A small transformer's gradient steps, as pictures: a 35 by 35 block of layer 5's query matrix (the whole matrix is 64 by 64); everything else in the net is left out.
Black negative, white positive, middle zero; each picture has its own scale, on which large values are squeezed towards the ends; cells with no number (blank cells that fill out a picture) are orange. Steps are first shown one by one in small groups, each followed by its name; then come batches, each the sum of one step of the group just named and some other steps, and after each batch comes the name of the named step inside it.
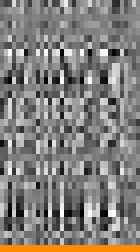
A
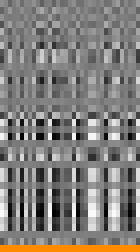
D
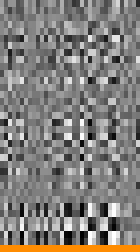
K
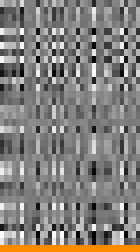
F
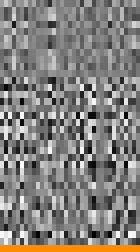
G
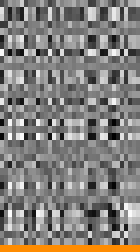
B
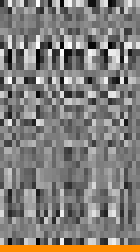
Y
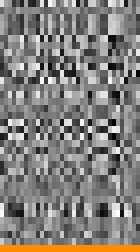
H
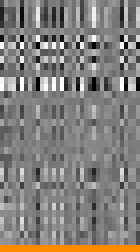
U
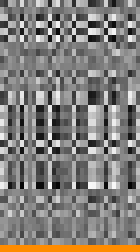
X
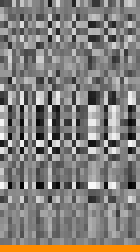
X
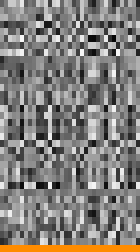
X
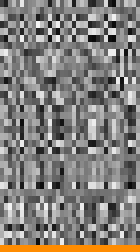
X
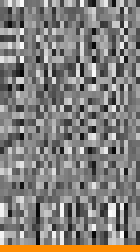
F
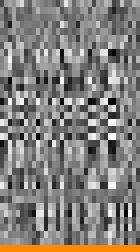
A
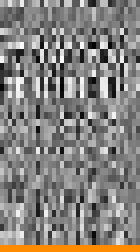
F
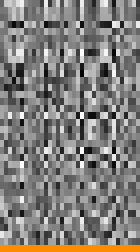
G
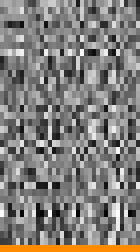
H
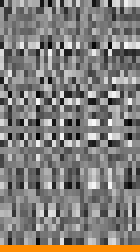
Y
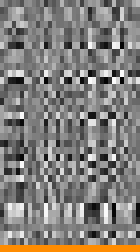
G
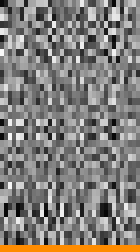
B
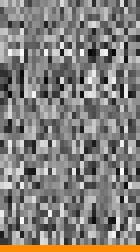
A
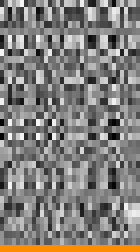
B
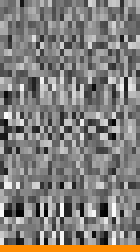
H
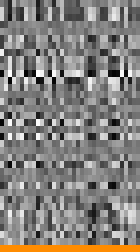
B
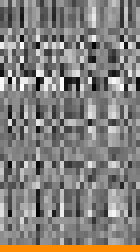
U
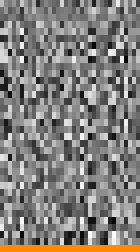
K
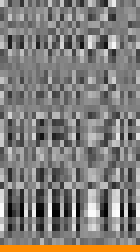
D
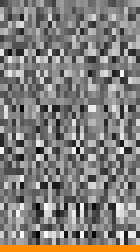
B
